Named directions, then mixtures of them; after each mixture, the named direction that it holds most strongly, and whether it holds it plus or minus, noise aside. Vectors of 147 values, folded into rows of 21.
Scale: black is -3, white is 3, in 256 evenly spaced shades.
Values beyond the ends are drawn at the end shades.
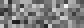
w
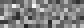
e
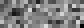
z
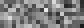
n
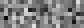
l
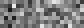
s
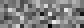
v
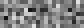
l, plus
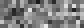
z, plus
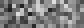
s, plus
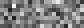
s, plus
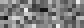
l, plus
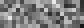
n, plus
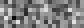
l, minus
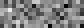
w, minus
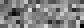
z, plus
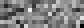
z, plus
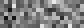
s, plus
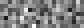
l, plus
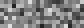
s, minus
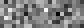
n, plus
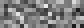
v, plus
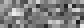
z, minus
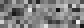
z, plus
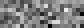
v, plus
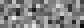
l, plus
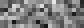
n, plus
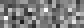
l, minus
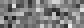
s, plus
